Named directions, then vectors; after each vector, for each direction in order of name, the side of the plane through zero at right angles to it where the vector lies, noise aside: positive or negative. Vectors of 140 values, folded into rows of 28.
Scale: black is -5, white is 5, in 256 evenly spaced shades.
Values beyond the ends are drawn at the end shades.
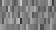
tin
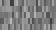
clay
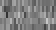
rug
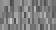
positive, positive, positive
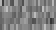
positive, negative, negative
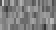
negative, positive, positive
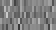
negative, negative, positive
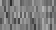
positive, positive, negative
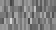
positive, positive, positive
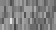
positive, positive, positive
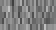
positive, negative, positive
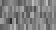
negative, negative, negative
